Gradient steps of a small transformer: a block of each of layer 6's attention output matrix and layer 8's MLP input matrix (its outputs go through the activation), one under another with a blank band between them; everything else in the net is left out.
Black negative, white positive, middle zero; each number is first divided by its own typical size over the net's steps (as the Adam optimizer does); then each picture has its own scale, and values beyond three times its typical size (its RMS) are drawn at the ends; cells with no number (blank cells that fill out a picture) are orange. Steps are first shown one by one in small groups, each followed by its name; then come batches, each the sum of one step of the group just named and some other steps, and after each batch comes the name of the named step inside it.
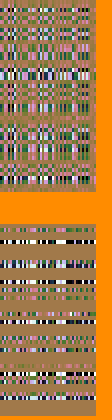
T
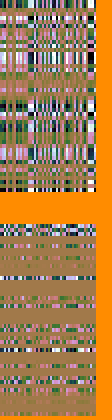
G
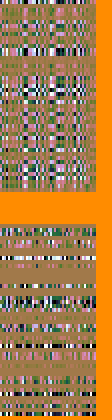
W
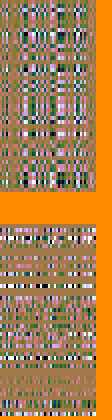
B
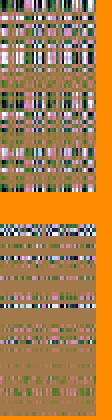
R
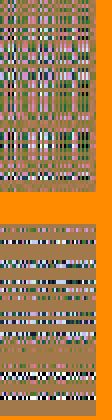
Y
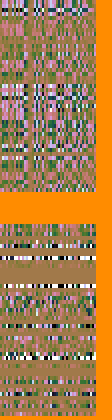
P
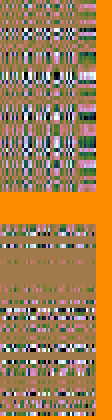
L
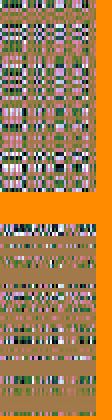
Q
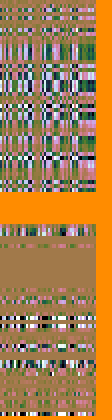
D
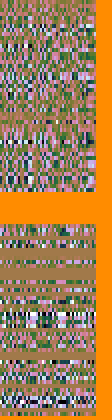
Y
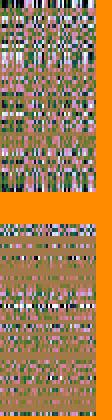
R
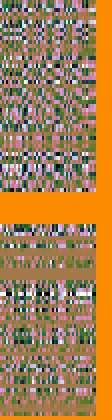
Q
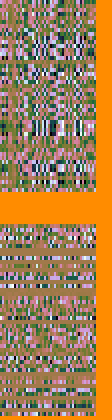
B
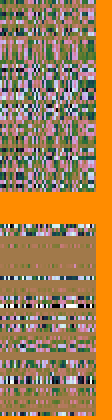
D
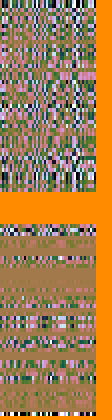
D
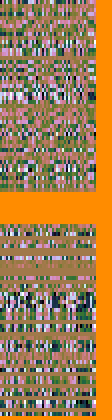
W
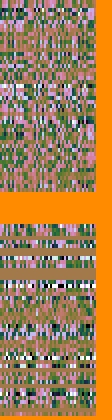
P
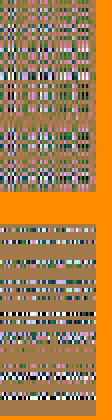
Y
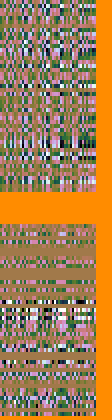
Y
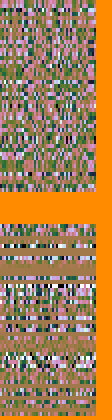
P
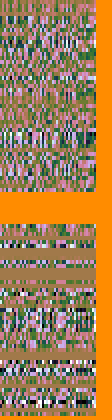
Y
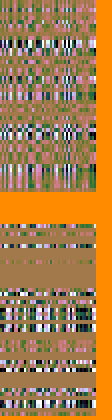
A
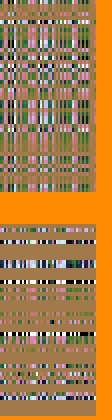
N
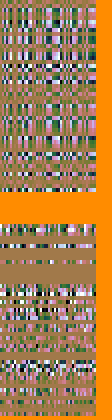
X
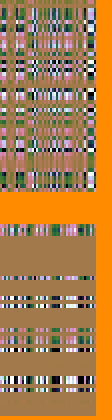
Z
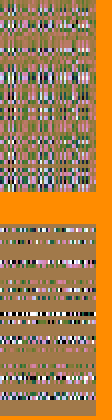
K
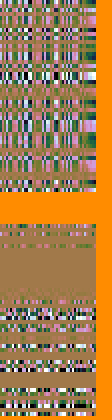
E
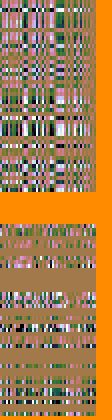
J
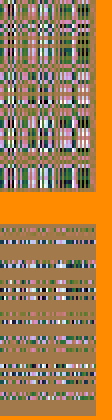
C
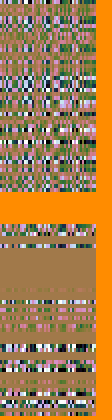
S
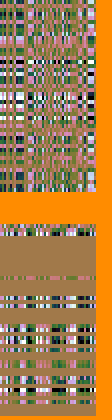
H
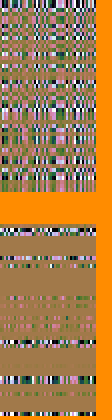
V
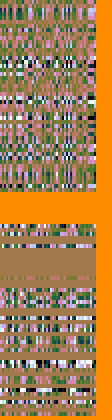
H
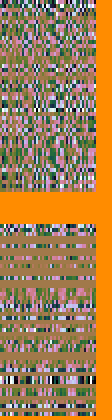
V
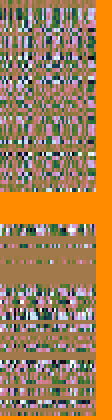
X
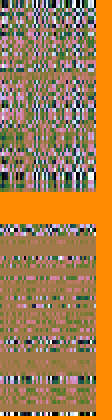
V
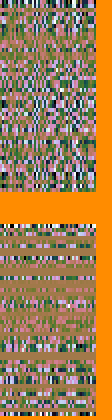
S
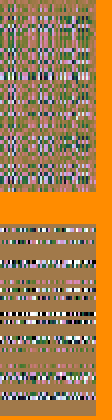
K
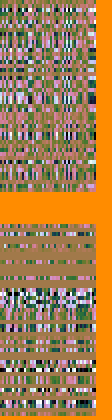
A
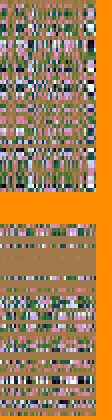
Z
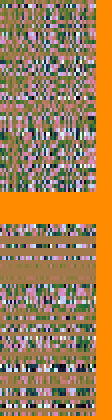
H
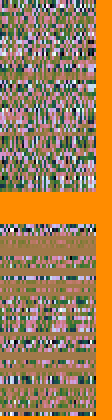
V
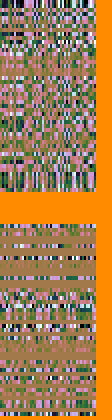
A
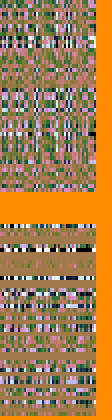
A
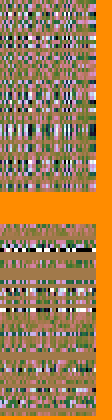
N
